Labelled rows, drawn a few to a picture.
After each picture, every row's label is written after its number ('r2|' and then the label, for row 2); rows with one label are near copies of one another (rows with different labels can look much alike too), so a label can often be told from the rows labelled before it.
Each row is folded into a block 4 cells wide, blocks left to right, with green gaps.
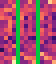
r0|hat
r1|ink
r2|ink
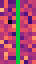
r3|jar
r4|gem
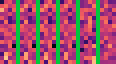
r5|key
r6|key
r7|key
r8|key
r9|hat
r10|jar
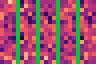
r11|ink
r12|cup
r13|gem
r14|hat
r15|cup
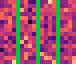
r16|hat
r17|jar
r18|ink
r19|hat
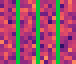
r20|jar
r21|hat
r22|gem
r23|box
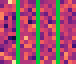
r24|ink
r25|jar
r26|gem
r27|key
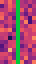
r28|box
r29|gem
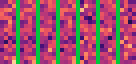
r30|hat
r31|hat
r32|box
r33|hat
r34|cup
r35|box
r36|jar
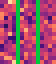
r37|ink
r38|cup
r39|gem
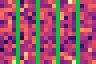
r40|hat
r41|cup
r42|hat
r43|ink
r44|box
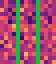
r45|jar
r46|cup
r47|gem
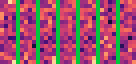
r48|ink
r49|key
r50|hat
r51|hat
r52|hat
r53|jar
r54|box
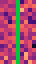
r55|gem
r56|key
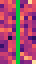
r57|box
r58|ink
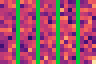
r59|box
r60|box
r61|gem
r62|jar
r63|hat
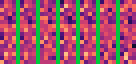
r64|cup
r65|cup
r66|jar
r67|cup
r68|cup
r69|key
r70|key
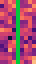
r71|box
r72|hat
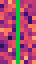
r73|box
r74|gem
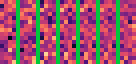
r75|box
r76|hat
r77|cup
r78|key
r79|key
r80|key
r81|gem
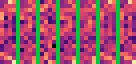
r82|ink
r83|hat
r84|key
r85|hat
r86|hat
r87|ink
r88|ink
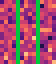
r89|key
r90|cup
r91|box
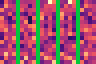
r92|cup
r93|gem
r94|ink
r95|ink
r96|cup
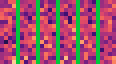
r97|hat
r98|gem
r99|jar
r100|gem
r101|jar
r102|hat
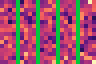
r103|jar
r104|cup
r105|hat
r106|gem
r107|ink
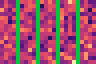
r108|jar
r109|box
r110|box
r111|ink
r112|jar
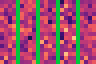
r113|gem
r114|box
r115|jar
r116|cup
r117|gem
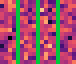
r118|box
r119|jar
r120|jar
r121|box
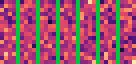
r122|cup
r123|key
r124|jar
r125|cup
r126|ink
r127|key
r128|hat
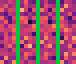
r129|gem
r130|jar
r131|jar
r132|cup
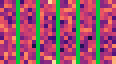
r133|cup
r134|key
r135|ink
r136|hat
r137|box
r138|hat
